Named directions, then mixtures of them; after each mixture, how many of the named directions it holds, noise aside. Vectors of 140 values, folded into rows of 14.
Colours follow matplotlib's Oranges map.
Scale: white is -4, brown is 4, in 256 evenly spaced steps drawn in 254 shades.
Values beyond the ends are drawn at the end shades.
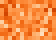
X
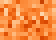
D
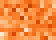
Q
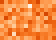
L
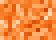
three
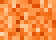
four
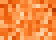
one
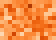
three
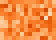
four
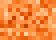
four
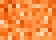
one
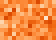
four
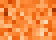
two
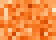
four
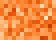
four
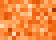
two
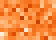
one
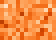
two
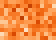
one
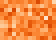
four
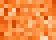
three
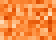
four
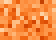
one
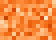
four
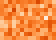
four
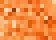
three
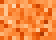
two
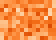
four
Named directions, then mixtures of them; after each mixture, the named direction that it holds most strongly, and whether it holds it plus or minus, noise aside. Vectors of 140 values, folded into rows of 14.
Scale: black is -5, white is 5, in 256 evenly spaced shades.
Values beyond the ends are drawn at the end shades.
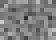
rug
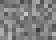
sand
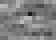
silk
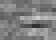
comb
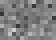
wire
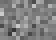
wire, minus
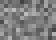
sand, plus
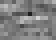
silk, plus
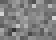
wire, minus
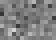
wire, plus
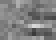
comb, minus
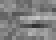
comb, plus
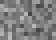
sand, plus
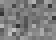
wire, plus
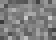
rug, minus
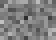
rug, plus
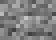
wire, minus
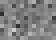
wire, plus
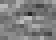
silk, plus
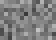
sand, minus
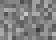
sand, plus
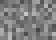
sand, plus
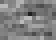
silk, plus
